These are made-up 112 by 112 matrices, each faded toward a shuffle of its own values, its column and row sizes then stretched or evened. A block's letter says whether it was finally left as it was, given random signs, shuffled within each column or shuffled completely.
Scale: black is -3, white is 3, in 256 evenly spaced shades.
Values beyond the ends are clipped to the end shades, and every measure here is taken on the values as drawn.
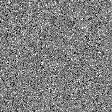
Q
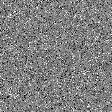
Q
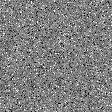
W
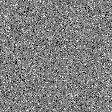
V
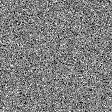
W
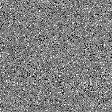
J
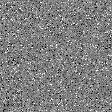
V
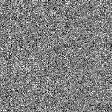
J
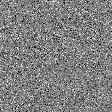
V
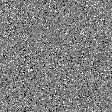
Q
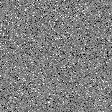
W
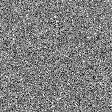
W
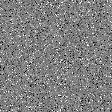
V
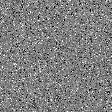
Q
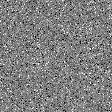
Q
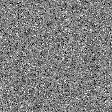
Q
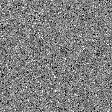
Q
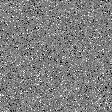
W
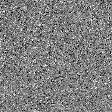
V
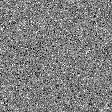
W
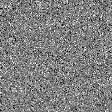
V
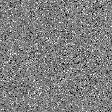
J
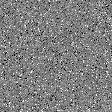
Q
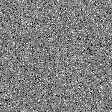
W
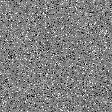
V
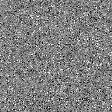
J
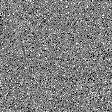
V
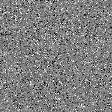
V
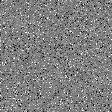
Q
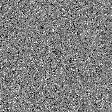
Q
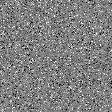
V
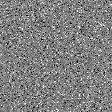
V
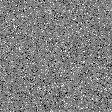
W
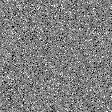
Q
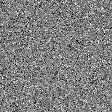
Q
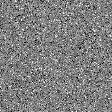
Q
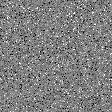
W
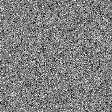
Q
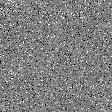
W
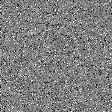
Q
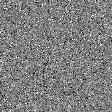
Q
